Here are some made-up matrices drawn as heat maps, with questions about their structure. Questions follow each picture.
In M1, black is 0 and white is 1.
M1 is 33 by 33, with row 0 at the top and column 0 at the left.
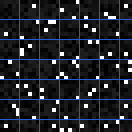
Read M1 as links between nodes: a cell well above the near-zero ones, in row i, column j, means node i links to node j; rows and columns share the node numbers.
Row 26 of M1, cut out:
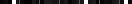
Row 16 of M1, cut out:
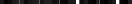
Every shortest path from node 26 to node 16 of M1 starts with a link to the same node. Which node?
node 31
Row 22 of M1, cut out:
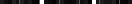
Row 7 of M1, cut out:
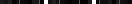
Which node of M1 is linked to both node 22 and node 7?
node 23
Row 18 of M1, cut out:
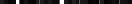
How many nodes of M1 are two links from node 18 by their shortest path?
6
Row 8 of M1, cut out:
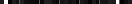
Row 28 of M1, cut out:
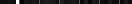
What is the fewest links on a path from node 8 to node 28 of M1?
6
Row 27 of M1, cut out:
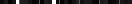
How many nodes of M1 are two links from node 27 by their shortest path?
6
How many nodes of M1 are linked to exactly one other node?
12
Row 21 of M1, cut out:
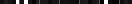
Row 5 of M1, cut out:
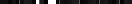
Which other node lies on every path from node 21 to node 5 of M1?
node 13
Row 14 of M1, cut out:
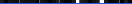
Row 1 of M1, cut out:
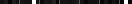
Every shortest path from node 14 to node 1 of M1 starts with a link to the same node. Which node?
node 19
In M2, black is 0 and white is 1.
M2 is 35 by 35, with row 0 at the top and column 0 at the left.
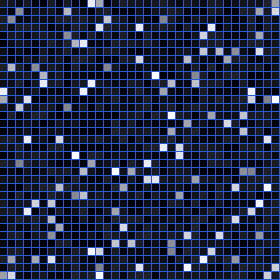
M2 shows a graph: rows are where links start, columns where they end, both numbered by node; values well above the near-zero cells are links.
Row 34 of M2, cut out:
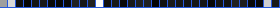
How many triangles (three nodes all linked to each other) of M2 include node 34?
2
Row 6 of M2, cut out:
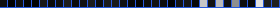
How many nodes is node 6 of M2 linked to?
4
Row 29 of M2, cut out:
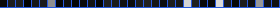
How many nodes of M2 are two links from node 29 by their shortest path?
6
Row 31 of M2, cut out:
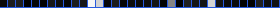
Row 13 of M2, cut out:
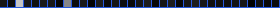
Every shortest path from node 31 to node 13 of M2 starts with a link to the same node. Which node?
node 11
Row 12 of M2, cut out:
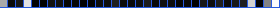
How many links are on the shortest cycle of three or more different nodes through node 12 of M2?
3
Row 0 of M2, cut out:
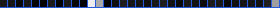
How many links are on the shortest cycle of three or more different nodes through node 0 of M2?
3
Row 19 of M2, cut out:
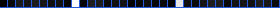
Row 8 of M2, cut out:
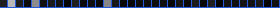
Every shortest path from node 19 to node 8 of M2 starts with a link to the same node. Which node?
node 22
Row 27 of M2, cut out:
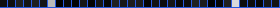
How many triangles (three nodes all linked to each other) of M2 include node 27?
1
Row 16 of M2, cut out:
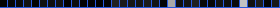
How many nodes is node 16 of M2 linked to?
2
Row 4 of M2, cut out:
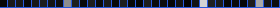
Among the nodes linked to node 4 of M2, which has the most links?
node 32
